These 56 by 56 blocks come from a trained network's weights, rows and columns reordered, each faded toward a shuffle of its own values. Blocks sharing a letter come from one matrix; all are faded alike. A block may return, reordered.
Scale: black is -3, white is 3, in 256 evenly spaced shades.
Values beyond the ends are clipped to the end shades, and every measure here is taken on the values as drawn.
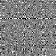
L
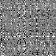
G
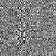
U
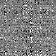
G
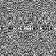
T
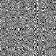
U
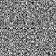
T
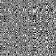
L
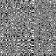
L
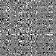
G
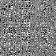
G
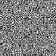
T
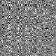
U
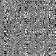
G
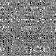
G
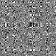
L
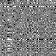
L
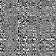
G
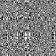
U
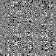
G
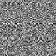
T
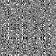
U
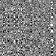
U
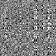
U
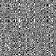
U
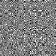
U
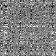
G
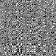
L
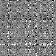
G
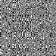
L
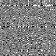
L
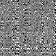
G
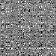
G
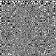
L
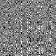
U
